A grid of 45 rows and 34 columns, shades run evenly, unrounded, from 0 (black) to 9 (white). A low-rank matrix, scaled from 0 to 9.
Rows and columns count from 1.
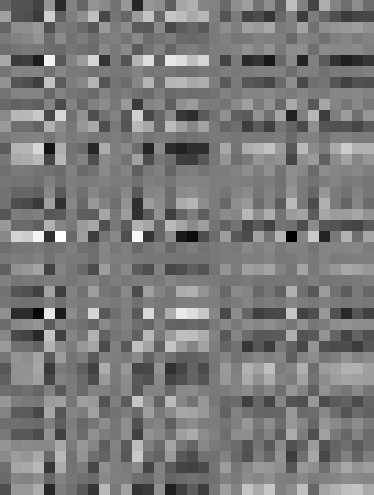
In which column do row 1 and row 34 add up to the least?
13
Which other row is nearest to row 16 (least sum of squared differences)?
5
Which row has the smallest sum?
6
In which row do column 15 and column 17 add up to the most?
29
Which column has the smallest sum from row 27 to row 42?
4
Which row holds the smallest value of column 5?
14
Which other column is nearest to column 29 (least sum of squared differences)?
26
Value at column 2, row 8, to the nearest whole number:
3
